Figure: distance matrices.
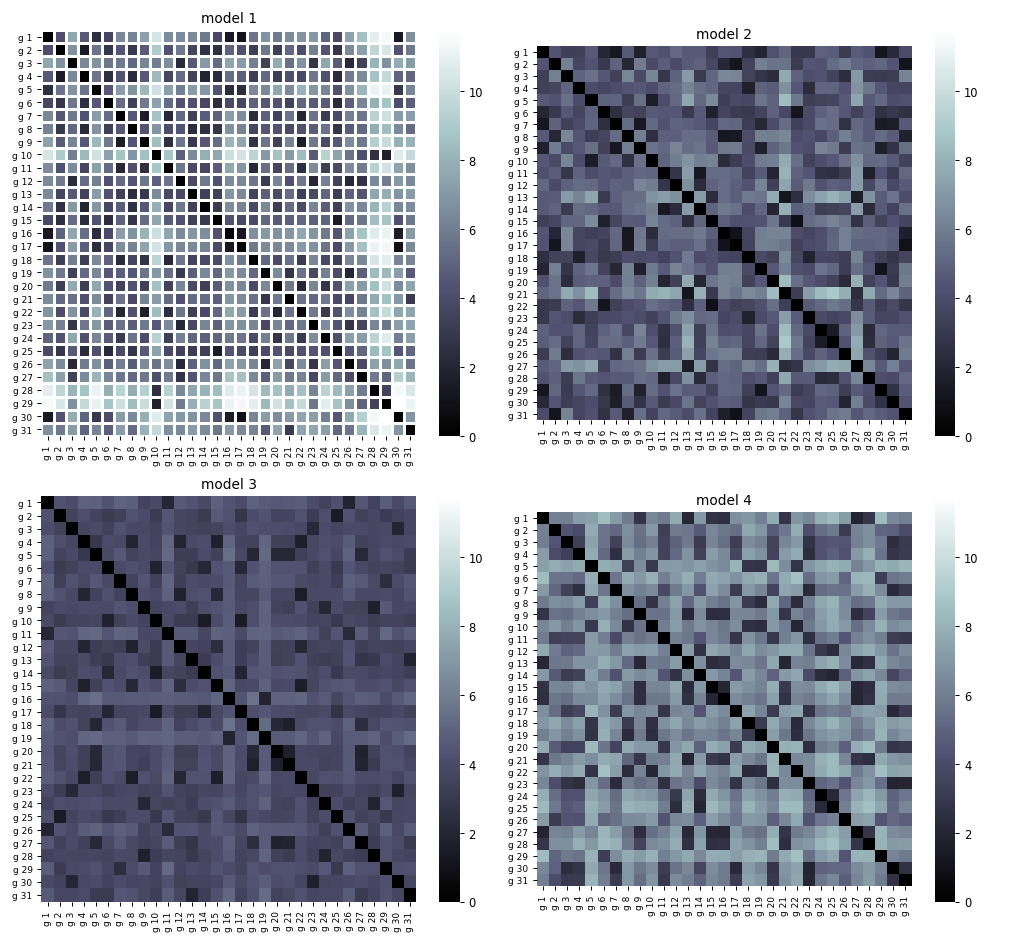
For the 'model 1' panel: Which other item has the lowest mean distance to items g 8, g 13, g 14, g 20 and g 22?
g 4
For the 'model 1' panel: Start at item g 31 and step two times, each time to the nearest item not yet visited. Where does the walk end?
g 19
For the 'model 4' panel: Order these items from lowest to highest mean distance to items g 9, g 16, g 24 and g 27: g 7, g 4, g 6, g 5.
g 4, g 7, g 5, g 6
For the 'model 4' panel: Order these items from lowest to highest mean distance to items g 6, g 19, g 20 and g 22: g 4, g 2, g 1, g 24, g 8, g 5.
g 8, g 5, g 4, g 2, g 24, g 1
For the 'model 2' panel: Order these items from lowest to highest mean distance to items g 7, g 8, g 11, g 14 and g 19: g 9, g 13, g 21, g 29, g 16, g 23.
g 29, g 9, g 23, g 16, g 13, g 21
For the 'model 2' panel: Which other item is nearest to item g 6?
g 22
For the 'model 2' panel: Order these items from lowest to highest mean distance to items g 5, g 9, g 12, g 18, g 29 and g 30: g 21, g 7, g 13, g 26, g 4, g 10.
g 7, g 26, g 4, g 10, g 13, g 21
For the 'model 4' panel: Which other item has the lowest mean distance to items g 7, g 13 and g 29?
g 23
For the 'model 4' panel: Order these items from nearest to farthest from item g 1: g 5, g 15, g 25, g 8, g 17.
g 15, g 8, g 17, g 5, g 25
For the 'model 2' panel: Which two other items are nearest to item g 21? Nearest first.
g 13, g 27
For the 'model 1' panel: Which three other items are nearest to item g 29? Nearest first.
g 10, g 28, g 27
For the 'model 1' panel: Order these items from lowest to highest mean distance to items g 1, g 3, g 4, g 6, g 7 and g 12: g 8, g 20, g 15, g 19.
g 15, g 8, g 19, g 20
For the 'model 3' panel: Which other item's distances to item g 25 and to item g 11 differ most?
g 2
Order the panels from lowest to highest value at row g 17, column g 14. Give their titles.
model 3, model 4, model 2, model 1
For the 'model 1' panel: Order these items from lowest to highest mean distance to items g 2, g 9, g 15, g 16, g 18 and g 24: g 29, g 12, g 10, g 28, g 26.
g 12, g 26, g 10, g 28, g 29
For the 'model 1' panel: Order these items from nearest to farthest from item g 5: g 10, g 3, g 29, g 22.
g 3, g 22, g 10, g 29
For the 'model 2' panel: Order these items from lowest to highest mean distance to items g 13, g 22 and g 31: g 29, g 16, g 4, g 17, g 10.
g 17, g 16, g 29, g 4, g 10
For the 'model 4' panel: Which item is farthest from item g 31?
g 5
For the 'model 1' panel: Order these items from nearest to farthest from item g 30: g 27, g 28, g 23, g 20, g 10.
g 20, g 23, g 27, g 10, g 28
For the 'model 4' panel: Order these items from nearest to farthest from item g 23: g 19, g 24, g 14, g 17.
g 17, g 14, g 24, g 19
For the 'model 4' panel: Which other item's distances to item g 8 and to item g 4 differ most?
g 22
